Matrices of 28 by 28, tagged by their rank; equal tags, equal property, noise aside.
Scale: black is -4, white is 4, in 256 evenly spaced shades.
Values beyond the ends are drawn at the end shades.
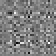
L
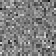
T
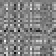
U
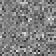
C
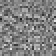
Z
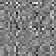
L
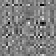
L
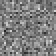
C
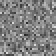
T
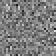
T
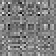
L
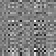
U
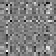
L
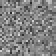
T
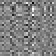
L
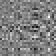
L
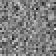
C
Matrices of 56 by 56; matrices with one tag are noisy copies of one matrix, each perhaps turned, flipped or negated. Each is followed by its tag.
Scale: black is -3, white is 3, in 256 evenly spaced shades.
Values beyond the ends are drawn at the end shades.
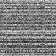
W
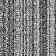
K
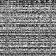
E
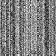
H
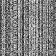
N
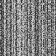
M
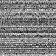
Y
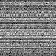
N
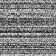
Y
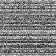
W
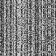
M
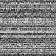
Y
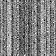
H
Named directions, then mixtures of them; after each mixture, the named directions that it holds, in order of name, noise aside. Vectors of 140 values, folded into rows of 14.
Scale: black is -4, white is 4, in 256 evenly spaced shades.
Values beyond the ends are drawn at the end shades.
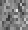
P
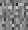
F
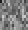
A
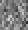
A, P.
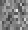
P.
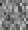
F, P.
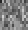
A.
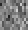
F, P.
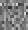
F.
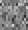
A, F.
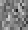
P.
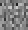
F.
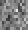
P.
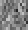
P.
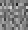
F.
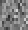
P.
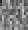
A, F.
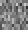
F, P.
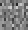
F.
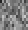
A.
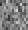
F, P.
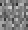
F.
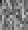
A, F.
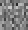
F.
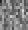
A, F.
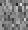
F, P.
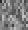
A.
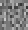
F.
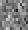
P.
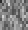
A.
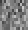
A, P.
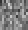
A, F.
